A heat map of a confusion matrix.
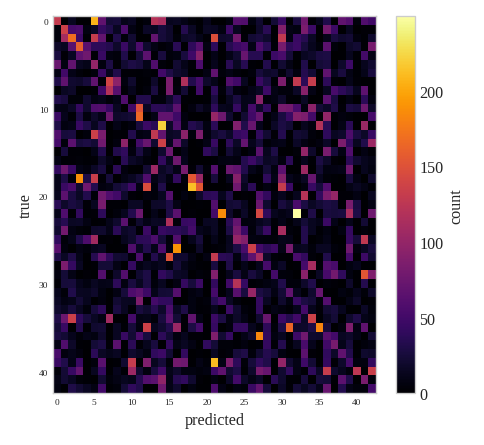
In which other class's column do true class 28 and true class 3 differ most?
34
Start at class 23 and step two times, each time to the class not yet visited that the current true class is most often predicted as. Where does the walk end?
33
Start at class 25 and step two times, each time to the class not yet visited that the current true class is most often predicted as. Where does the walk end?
14
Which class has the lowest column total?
20
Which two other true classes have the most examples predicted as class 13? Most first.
0, 17
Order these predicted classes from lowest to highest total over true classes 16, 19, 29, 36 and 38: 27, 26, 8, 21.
8, 26, 21, 27
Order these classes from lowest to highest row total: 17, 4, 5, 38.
38, 5, 4, 17
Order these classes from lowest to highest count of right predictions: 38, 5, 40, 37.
38, 37, 5, 40
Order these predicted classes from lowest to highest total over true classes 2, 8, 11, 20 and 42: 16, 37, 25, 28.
25, 16, 28, 37
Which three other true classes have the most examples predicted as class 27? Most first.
36, 22, 9
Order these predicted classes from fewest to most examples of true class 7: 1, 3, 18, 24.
3, 18, 24, 1
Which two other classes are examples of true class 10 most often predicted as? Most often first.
11, 34
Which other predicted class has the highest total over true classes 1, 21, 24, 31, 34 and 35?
30
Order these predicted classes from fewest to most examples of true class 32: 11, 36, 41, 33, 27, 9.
41, 9, 33, 27, 36, 11
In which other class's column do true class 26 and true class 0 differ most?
5
